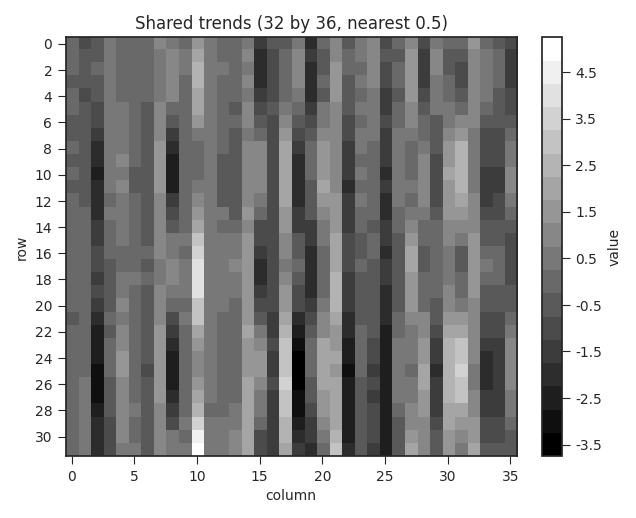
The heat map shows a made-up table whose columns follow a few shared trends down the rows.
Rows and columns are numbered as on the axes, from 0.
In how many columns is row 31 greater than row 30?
10
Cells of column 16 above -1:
2
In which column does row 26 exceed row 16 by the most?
31
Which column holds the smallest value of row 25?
18
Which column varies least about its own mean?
11
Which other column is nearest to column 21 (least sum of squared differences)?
14
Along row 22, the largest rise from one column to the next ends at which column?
17
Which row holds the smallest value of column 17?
0
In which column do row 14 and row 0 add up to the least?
19
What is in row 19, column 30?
1
